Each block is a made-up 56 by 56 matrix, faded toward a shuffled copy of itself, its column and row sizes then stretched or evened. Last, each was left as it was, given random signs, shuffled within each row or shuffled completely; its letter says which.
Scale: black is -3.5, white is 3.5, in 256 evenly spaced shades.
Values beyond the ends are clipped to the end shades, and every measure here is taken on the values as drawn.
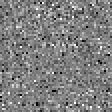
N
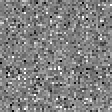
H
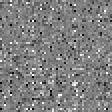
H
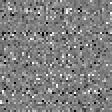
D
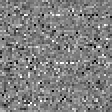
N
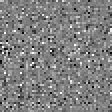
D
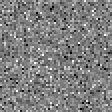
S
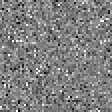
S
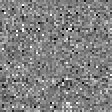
H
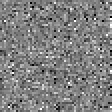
H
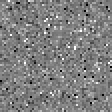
S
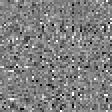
D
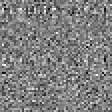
D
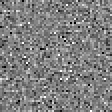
N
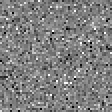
S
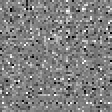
H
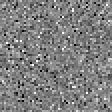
S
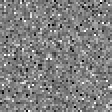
S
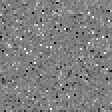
S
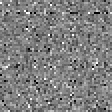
H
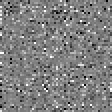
D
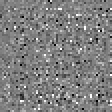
D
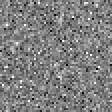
S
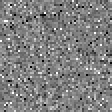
S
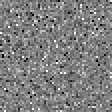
S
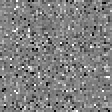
D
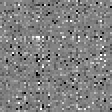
D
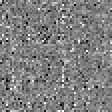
D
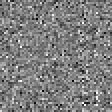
H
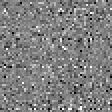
D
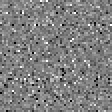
N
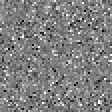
S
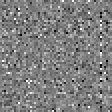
D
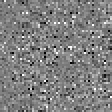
D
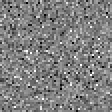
S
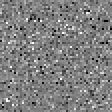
N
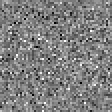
N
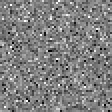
S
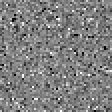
N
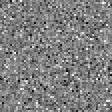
S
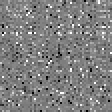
D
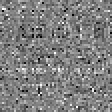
D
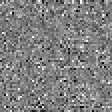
D
